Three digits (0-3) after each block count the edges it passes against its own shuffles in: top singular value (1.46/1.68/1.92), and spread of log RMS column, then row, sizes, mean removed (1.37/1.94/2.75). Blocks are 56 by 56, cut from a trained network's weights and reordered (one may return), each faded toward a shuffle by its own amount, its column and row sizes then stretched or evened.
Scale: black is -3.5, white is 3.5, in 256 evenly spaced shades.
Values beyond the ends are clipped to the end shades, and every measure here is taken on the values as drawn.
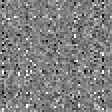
1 2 1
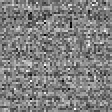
1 2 0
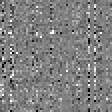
1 3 1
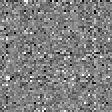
0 1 2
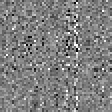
2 2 1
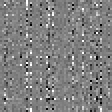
2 3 1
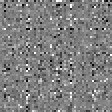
1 2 2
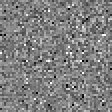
0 1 0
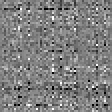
1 3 2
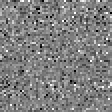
0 0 2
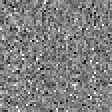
2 0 0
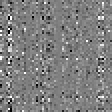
3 3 1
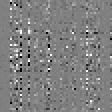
1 3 2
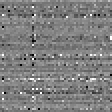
2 1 2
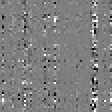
1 3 2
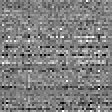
3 2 3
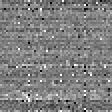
2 1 2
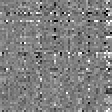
2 2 2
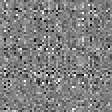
3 2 2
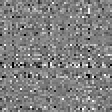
3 1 3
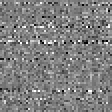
1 0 3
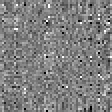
2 2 1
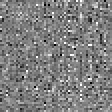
2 2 1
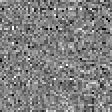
2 0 1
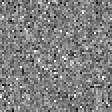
0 0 0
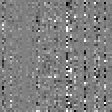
1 3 1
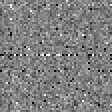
1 0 1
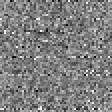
0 0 2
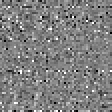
2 0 2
